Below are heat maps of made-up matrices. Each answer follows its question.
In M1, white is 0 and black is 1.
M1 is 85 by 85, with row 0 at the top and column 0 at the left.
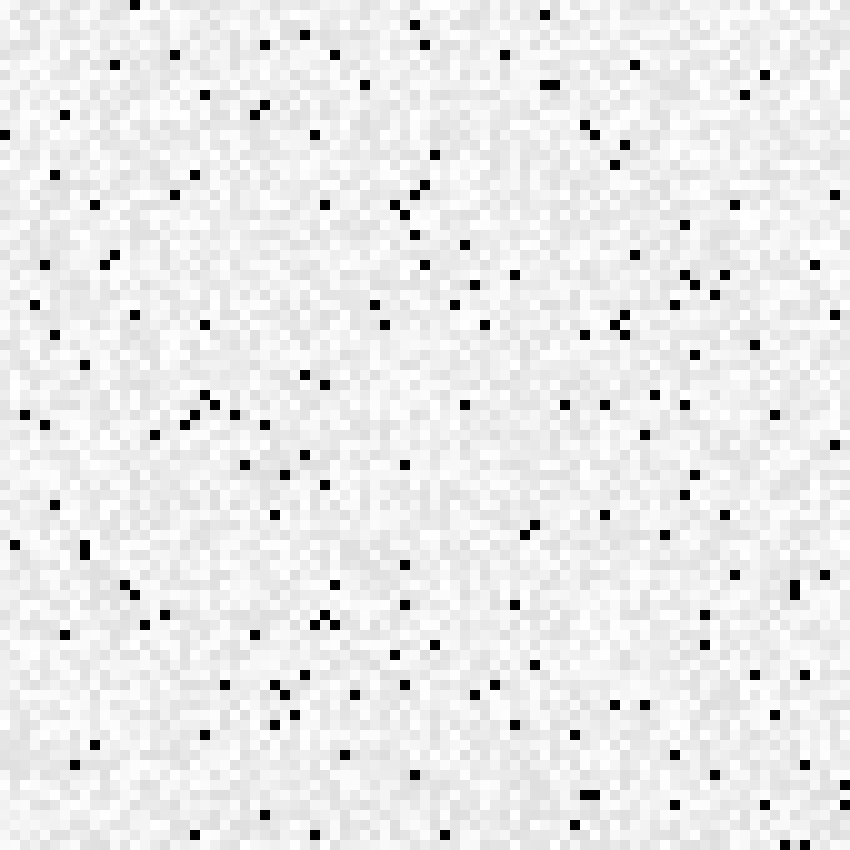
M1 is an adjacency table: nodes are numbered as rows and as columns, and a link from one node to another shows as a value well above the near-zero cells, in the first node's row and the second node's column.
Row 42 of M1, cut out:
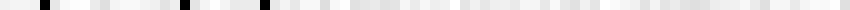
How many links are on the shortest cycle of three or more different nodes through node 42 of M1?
3
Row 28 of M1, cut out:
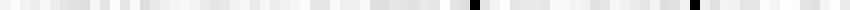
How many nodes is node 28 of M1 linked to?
2
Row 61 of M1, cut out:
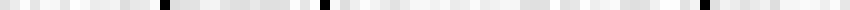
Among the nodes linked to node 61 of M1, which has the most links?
node 32
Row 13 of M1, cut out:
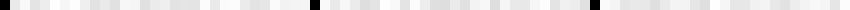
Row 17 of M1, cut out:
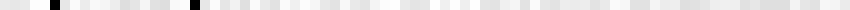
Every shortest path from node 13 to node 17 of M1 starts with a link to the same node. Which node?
node 31
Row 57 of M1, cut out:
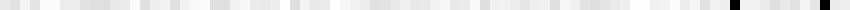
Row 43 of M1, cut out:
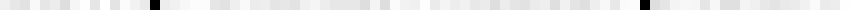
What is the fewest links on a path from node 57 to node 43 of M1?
7
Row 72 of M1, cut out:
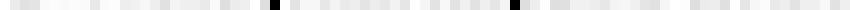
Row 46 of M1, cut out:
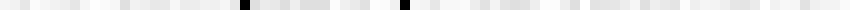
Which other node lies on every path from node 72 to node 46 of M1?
node 40
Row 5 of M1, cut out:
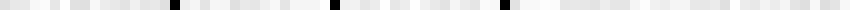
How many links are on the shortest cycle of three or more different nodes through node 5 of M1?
7
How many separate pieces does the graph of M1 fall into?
9
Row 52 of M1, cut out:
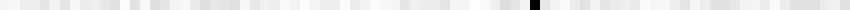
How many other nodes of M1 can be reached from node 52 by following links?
2
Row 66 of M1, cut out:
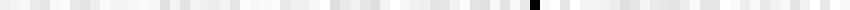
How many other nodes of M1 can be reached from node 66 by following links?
2
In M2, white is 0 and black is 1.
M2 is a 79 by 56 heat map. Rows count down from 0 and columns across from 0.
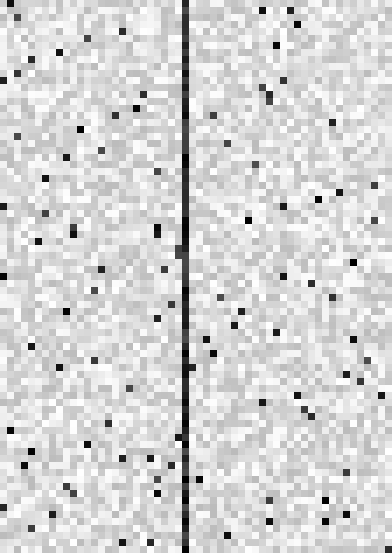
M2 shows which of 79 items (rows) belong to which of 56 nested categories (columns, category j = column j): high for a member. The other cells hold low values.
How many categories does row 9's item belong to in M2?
1
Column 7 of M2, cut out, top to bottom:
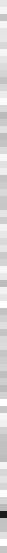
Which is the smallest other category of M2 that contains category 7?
49
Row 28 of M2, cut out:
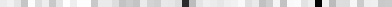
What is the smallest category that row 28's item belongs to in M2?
45
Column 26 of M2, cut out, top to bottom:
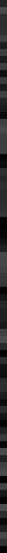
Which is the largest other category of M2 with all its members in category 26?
22
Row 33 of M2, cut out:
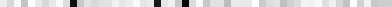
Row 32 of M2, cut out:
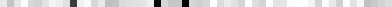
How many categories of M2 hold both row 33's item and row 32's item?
3
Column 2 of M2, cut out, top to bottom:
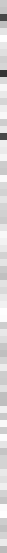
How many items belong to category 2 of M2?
3
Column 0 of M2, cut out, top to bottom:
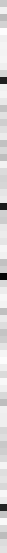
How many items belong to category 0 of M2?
4
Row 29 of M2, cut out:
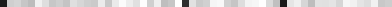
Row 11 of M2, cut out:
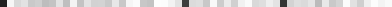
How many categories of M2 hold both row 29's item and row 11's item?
3
